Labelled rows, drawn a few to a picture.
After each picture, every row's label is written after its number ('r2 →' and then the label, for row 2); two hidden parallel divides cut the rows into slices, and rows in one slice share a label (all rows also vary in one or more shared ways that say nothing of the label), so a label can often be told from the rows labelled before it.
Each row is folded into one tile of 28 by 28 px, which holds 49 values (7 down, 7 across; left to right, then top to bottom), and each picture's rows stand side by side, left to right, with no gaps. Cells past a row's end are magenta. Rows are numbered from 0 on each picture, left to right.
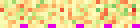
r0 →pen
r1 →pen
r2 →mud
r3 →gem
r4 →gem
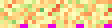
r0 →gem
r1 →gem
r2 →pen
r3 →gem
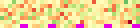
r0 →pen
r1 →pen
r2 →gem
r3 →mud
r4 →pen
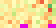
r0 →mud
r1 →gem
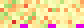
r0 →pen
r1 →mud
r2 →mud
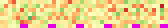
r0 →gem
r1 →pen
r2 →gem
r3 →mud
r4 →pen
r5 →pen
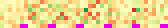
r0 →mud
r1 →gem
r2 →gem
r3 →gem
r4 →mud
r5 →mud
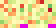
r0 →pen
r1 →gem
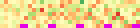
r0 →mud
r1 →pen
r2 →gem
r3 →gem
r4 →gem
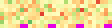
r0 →mud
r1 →mud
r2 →mud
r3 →gem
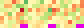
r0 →gem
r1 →pen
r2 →pen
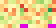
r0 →pen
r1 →pen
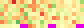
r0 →gem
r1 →mud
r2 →mud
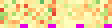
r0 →pen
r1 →pen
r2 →mud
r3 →pen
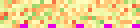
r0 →gem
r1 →pen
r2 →mud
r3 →mud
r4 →pen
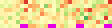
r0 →mud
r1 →mud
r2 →gem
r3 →pen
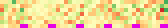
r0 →pen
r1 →mud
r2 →pen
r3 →mud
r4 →gem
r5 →gem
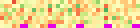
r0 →gem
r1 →gem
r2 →gem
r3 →pen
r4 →mud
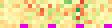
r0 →mud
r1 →pen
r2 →pen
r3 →mud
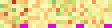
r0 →gem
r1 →mud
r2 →pen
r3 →mud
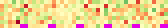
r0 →pen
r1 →pen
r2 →mud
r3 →pen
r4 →pen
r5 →gem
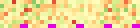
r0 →gem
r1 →pen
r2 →mud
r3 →mud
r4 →gem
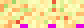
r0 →pen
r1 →mud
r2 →mud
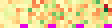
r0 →mud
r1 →gem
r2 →pen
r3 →pen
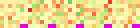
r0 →mud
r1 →pen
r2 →pen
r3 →pen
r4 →mud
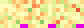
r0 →mud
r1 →gem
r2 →mud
